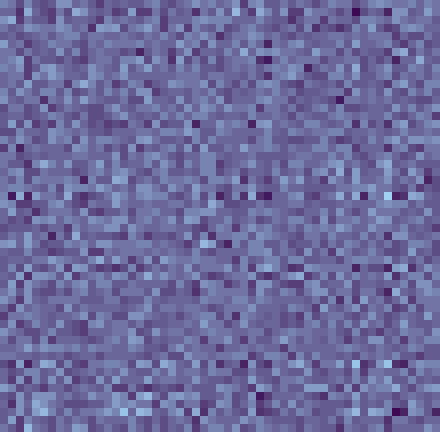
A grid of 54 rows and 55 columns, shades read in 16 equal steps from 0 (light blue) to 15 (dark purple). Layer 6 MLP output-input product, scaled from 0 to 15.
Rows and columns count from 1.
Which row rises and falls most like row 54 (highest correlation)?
2
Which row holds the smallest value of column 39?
49
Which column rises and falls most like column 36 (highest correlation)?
30
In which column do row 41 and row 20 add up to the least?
26
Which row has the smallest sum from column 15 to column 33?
52
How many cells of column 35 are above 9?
4
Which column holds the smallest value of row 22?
43
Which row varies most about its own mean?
25
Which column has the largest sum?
46
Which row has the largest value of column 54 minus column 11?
13
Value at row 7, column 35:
5
